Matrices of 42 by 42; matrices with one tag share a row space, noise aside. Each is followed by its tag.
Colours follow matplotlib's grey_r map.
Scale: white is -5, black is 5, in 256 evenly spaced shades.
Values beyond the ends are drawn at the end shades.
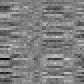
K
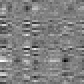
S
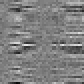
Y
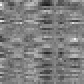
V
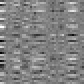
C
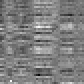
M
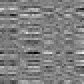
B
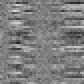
Y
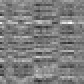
M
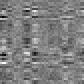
S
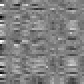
C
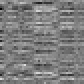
M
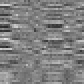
K
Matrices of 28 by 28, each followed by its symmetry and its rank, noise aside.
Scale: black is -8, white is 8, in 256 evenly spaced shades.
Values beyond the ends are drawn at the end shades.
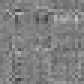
no symmetry, rank three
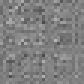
no symmetry, rank three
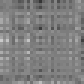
antisymmetric, rank two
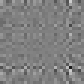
no symmetry, rank two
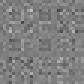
symmetric, rank three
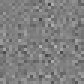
antisymmetric, rank four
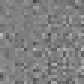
antisymmetric, rank four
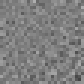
symmetric, rank four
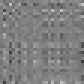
antisymmetric, rank two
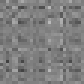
no symmetry, rank two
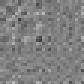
symmetric, rank four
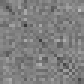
symmetric, rank four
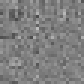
no symmetry, rank four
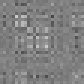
symmetric, rank two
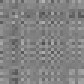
symmetric, rank two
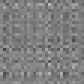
antisymmetric, rank two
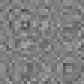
symmetric, rank four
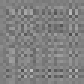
no symmetry, rank two
